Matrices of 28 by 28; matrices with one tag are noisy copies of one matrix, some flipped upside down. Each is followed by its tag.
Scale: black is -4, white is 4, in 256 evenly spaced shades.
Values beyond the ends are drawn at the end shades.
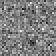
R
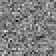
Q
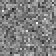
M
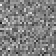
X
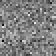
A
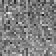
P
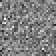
X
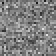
R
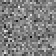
Q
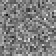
M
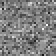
R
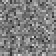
M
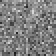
P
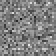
Q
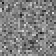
R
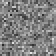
Q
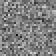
Q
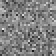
A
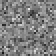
R
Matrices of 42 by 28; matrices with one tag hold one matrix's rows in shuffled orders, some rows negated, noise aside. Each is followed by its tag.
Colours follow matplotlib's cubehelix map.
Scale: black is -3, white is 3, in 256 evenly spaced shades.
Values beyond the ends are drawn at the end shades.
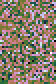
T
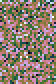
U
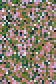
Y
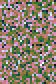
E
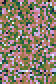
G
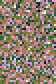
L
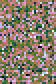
E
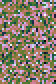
T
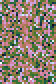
G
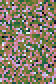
E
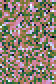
G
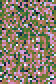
U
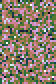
G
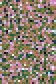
G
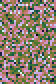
G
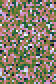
U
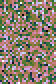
E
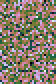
G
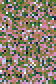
Y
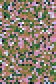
G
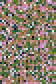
Y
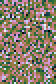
L
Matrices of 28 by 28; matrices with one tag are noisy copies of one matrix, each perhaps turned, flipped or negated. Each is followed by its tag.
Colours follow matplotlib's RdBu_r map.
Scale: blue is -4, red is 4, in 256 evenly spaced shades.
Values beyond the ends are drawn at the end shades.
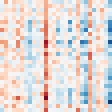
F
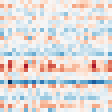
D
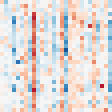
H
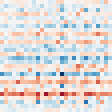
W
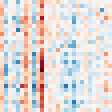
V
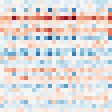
W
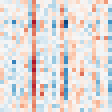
H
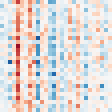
W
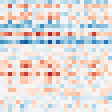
V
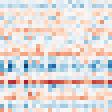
D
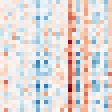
V
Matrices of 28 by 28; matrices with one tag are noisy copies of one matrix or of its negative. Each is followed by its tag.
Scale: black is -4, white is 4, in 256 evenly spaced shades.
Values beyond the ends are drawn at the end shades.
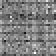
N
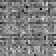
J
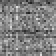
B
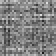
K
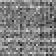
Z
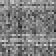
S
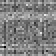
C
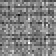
J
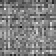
K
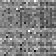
Z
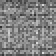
K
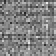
J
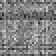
C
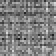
J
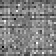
K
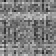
C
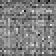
K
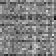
N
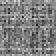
K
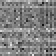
Z
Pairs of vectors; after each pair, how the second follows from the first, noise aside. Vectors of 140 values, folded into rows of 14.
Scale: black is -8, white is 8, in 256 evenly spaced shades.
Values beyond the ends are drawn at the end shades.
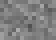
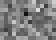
reversed, scaled up.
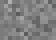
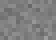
reversed, shrunk.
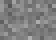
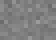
shrunk.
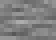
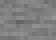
negated, shrunk.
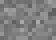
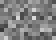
reversed, scaled up.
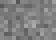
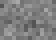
sign-scrambled.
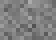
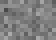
wrapped around, negated.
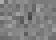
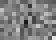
reversed, scaled up.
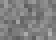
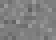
partly zeroed.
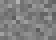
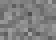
wrapped around, negated.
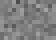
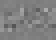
partly zeroed.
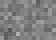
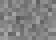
sign-scrambled.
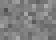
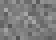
sign-scrambled.
